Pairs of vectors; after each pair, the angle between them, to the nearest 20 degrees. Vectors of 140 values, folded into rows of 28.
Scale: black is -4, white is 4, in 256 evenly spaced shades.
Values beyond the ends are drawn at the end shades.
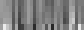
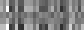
60 degrees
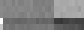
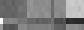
40 degrees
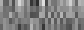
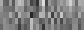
20 degrees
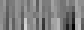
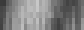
100 degrees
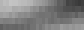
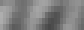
80 degrees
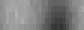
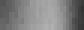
120 degrees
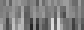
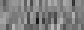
60 degrees
